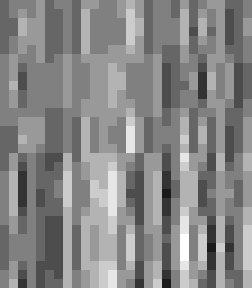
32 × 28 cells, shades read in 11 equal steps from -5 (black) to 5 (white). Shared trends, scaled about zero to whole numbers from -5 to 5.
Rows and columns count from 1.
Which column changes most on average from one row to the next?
23
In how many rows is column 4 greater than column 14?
7
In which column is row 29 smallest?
24
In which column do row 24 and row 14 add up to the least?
19
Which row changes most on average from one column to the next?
28
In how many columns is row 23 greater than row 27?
15
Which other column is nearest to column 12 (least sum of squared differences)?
8
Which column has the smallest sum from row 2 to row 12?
27
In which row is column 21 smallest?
10
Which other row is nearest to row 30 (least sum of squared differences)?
26
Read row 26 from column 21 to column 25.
4 0 2 -3 2
